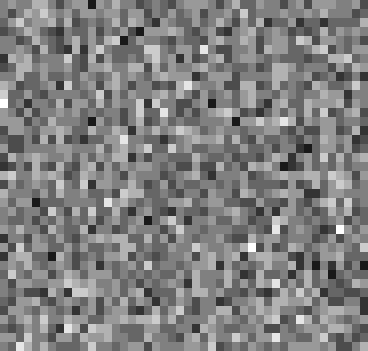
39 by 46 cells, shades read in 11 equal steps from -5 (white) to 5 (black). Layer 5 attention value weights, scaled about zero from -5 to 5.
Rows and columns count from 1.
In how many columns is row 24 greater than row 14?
21
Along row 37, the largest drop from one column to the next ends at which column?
9
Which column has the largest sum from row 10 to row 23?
38
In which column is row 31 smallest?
2
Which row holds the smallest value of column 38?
36
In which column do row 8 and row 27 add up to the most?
1
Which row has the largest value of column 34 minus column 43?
26
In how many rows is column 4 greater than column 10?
10
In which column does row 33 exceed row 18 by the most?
41
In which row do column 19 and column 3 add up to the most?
25
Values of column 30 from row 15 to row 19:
0 -2 1 2 0
